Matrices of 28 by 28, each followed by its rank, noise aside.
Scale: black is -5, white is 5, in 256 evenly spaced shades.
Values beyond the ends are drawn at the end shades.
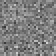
eight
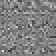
six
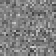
six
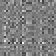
four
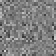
five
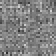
seven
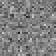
seven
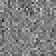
seven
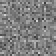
six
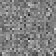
six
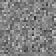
seven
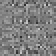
five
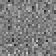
six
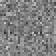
six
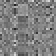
four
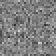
seven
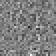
seven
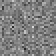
six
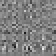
four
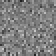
eight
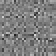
four
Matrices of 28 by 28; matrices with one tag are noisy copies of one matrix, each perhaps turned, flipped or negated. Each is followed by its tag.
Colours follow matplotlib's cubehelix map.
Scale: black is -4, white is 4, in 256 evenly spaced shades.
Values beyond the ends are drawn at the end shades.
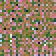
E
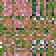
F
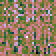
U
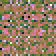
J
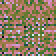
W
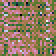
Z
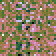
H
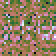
H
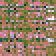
U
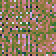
W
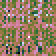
U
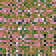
E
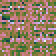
U
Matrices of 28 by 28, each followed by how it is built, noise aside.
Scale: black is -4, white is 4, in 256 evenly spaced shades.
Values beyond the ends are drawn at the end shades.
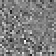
lower triangular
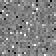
sparse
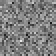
repeating columns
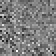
lower triangular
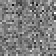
low rank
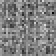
blocks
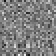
low rank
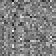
low rank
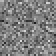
repeating columns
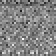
repeating columns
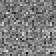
repeating columns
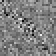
banded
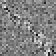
banded
